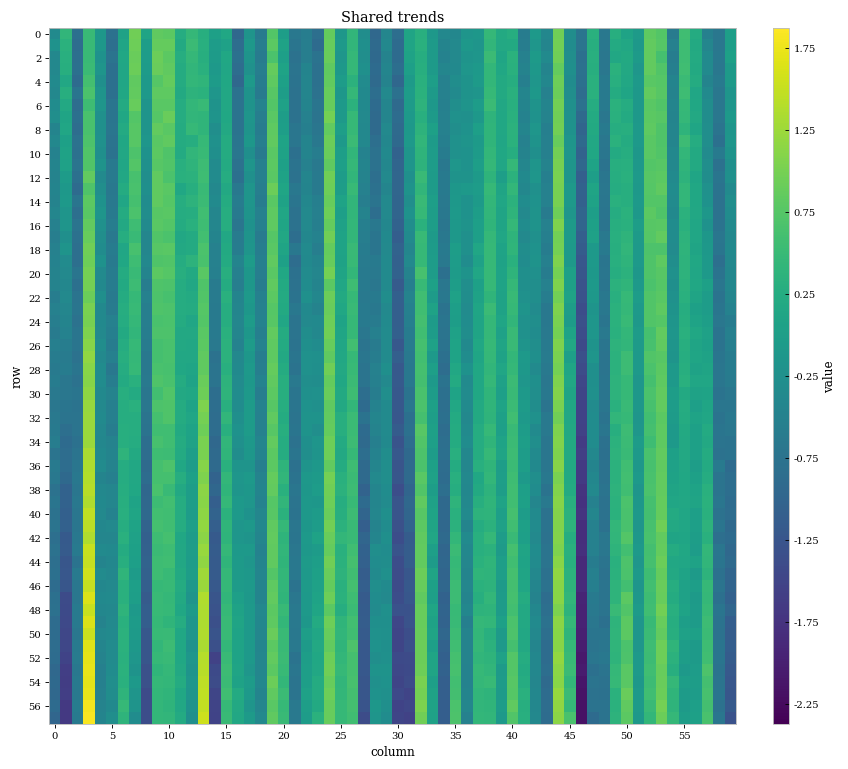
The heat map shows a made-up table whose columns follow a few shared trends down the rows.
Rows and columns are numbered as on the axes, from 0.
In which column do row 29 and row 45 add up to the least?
46
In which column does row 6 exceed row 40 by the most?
1
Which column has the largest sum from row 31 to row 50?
3
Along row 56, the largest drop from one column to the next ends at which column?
14
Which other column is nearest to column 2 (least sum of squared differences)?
21
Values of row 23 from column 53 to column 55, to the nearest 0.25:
0.75 -0.25 0.25
